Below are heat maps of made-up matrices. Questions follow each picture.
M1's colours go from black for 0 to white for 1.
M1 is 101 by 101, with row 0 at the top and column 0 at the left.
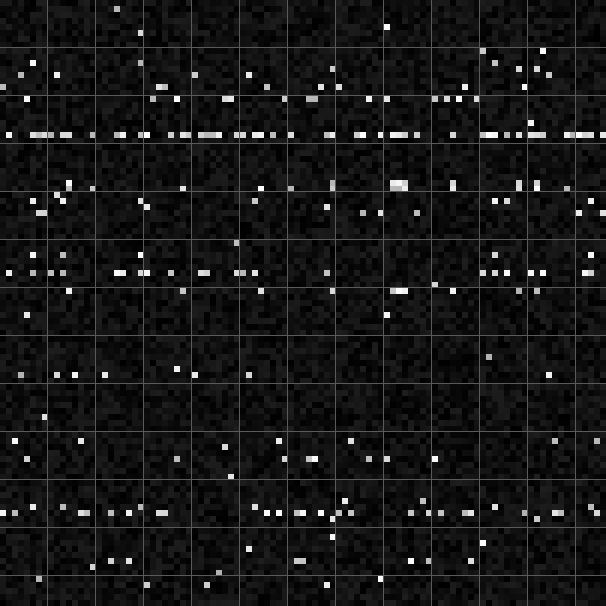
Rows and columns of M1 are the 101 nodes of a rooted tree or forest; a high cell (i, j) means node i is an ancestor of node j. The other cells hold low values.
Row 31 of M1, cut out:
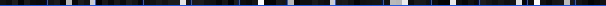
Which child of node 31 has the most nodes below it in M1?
48
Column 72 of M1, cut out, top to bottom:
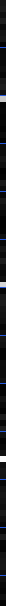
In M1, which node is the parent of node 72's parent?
76
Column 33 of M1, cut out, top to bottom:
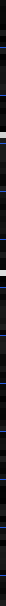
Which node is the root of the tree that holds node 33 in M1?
22
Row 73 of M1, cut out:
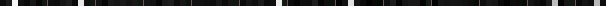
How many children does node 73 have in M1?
6
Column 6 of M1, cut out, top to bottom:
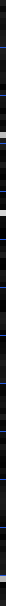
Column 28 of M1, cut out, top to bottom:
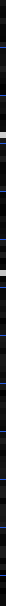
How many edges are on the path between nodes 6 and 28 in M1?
5
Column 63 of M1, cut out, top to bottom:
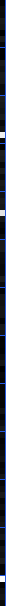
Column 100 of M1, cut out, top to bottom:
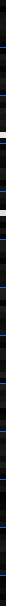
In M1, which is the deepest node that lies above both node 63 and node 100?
35
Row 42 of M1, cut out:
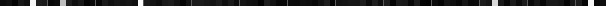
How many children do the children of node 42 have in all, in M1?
2
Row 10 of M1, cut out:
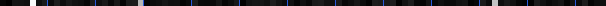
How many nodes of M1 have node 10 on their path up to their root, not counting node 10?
3
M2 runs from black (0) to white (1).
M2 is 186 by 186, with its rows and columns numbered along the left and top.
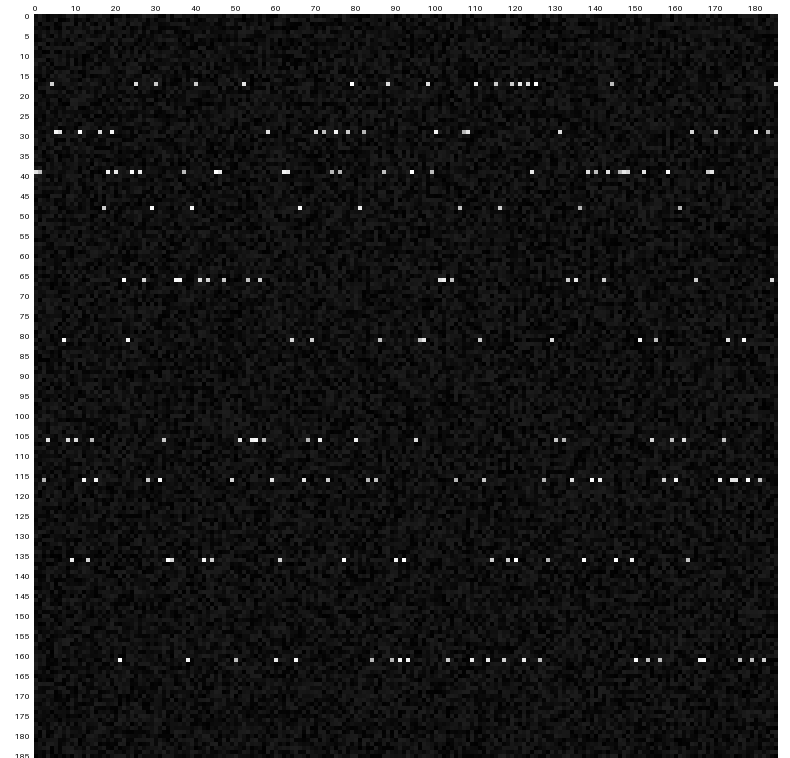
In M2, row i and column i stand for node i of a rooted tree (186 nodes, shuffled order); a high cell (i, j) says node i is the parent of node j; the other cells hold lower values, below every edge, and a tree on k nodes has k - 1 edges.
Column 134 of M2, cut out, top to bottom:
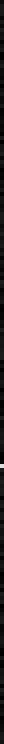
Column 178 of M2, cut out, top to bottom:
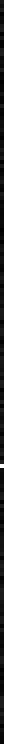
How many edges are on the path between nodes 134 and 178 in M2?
2
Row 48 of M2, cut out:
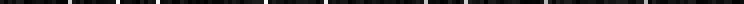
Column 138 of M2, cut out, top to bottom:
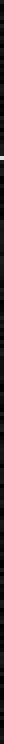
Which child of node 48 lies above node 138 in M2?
39
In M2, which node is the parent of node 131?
29
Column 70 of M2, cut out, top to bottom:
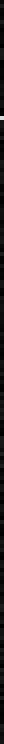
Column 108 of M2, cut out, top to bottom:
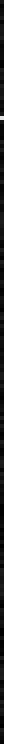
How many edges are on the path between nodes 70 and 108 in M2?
2
